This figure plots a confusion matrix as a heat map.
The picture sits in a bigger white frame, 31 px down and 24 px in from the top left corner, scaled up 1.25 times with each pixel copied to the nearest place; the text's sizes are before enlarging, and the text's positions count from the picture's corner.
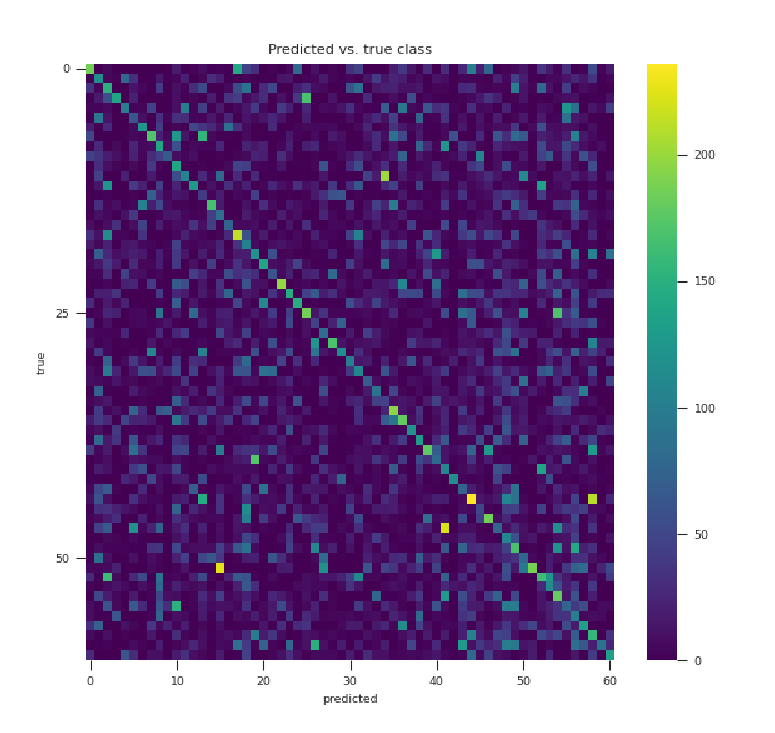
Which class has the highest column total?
56
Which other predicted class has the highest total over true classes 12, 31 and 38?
2
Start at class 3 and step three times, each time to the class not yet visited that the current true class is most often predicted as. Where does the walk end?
41
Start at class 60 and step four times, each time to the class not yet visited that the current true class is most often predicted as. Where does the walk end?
40
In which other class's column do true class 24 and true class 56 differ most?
20
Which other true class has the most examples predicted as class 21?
31
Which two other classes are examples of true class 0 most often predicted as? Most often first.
17, 44
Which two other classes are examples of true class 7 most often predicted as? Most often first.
13, 10
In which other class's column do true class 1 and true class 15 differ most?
4
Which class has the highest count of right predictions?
44
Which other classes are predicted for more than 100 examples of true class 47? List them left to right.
5, 41, 54
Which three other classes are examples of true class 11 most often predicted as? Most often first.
34, 50, 15
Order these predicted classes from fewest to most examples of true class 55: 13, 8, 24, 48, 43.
24, 13, 43, 8, 48
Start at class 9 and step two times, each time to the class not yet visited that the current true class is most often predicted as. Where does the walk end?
18
